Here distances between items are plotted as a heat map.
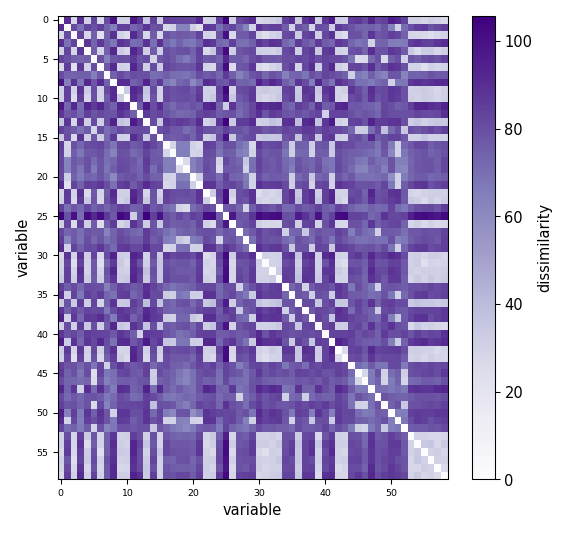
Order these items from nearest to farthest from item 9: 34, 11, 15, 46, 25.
15, 46, 34, 11, 25
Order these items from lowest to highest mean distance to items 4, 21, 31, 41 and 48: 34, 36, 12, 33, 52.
36, 33, 34, 52, 12
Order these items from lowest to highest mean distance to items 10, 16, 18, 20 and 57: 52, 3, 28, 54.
54, 28, 52, 3
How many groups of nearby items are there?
10
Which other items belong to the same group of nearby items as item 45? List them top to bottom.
5, 14, 46, 49, 52
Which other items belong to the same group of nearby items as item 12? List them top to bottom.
40
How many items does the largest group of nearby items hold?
25
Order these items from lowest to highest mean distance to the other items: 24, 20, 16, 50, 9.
9, 20, 16, 24, 50
